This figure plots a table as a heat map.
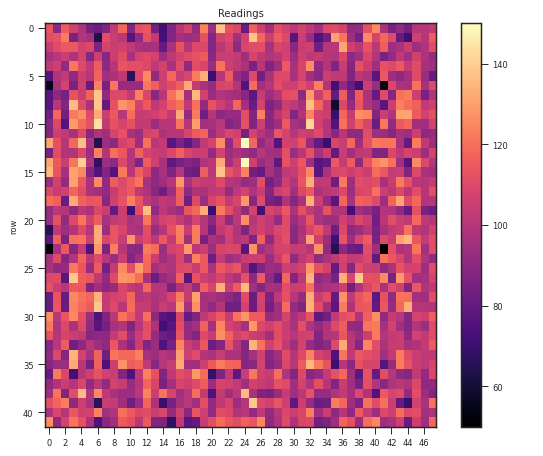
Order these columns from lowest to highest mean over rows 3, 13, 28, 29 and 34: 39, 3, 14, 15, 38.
14, 15, 38, 39, 3
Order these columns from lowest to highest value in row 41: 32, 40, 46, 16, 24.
46, 16, 32, 24, 40
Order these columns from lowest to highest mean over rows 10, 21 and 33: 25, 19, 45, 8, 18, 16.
45, 19, 25, 8, 18, 16
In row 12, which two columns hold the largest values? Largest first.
24, 4
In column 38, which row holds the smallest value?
6
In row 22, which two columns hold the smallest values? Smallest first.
35, 0
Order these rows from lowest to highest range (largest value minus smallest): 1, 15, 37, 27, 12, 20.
37, 20, 27, 15, 1, 12
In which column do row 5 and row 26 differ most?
10
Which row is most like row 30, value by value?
41
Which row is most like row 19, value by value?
5
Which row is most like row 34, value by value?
16
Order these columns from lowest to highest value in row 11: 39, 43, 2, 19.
43, 2, 39, 19
